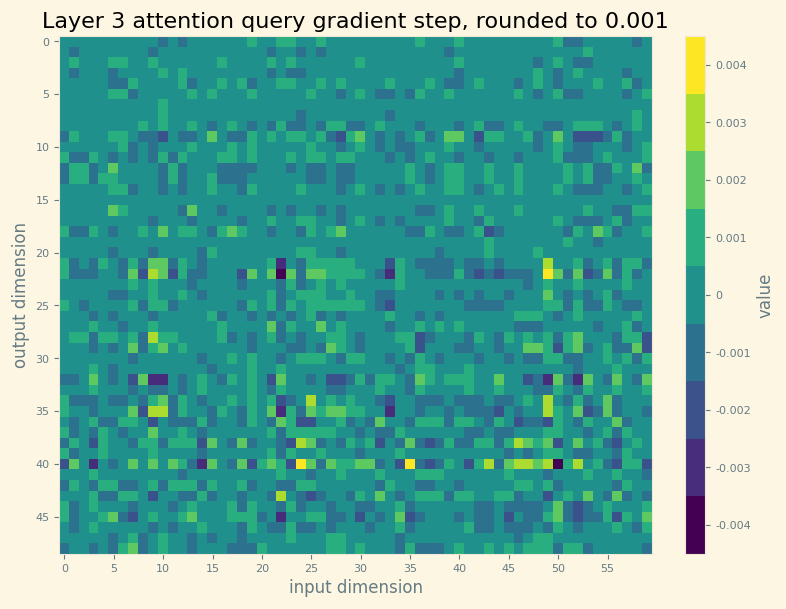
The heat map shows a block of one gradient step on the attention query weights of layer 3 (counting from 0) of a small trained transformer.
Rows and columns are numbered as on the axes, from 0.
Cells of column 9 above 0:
17
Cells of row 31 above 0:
7
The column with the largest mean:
49
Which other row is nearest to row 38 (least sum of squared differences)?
42
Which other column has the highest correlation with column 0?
55
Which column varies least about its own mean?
20
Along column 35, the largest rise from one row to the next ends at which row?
40
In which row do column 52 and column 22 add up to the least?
45
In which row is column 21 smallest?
32
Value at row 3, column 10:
0.001
